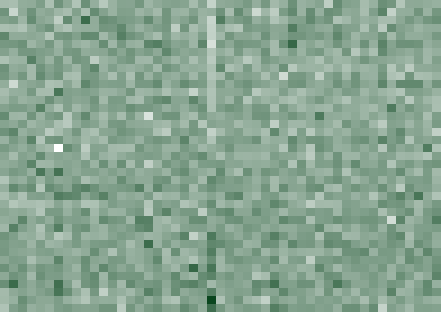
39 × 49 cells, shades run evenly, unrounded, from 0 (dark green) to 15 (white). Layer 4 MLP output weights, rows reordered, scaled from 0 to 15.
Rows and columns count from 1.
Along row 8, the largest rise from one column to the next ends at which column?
11
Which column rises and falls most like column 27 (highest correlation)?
47
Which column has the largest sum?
35
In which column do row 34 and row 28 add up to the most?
44
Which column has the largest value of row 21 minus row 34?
22
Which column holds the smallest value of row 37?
7
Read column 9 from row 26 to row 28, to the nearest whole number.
8 7 7
